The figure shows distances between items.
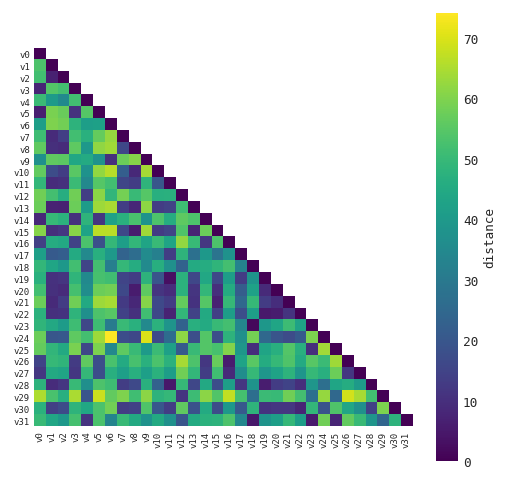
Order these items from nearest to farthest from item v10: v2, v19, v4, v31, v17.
v2, v19, v17, v4, v31
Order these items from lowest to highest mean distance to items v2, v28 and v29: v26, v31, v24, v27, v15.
v15, v31, v24, v27, v26
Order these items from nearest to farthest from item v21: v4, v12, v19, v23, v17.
v19, v17, v4, v23, v12
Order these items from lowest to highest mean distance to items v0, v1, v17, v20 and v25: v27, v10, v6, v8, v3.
v8, v10, v27, v3, v6
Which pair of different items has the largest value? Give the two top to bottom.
v6, v24
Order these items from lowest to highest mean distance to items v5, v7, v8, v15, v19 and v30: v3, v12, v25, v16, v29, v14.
v16, v14, v3, v25, v12, v29
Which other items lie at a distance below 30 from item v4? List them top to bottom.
v12, v18, v23, v25, v29, v31
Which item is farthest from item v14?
v29
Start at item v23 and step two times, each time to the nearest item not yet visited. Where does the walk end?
v31
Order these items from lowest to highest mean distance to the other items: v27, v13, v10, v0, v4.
v13, v10, v4, v27, v0
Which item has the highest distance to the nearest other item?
v24
